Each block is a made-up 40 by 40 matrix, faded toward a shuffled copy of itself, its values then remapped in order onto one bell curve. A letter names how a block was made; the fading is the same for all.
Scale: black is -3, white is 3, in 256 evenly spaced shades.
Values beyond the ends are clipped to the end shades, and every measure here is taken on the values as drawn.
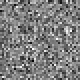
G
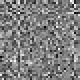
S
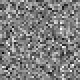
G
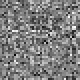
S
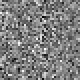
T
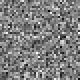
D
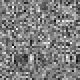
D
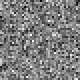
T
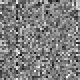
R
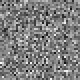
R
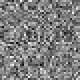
S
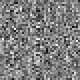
D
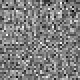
D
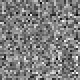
D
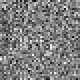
G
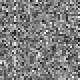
T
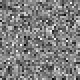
G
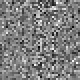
T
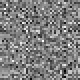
S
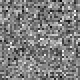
G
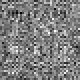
S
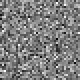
T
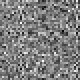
S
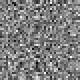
S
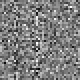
T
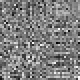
S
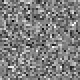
G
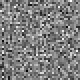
T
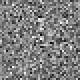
T
